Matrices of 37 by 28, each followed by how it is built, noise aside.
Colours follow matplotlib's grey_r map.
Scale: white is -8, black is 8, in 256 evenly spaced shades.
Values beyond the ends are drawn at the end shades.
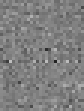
uneven rows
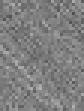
Toeplitz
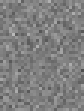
noise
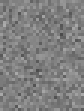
noise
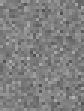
noise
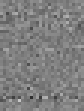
uneven rows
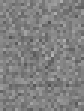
noise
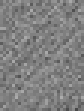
Hankel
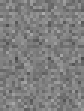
repeating columns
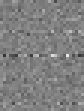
uneven rows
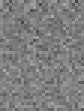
repeating columns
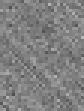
Toeplitz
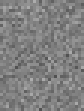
noise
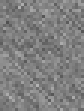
Toeplitz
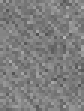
Toeplitz
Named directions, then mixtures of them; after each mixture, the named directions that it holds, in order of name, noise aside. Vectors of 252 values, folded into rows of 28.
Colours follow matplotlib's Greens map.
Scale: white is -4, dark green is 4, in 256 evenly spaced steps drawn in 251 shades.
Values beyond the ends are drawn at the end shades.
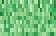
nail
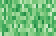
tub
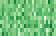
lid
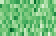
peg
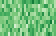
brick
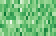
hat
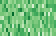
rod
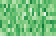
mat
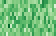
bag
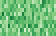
bag, lid.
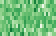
peg, rod.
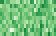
peg.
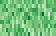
rod.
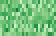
brick, nail, tub.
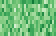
brick.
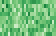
brick.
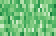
nail, peg, rod.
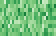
bag, hat, mat.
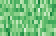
nail, peg, rod.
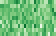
lid, peg.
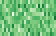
nail, rod.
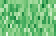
bag, tub.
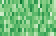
nail.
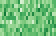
hat.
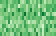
hat, mat, rod.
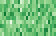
hat.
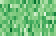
brick, mat, peg.
